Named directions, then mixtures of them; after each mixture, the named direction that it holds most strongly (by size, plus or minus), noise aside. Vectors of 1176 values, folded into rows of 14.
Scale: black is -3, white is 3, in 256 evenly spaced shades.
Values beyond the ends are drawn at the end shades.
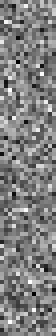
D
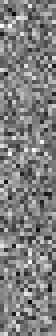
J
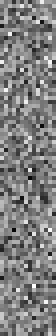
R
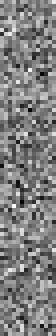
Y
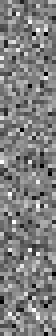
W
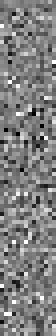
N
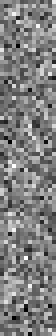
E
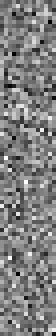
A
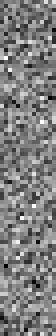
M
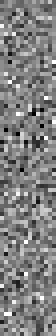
N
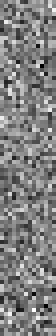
D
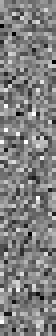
N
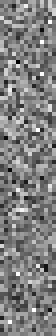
D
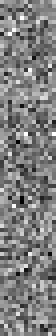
Y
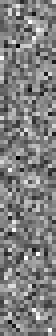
W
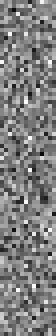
R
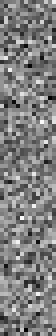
M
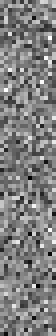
R
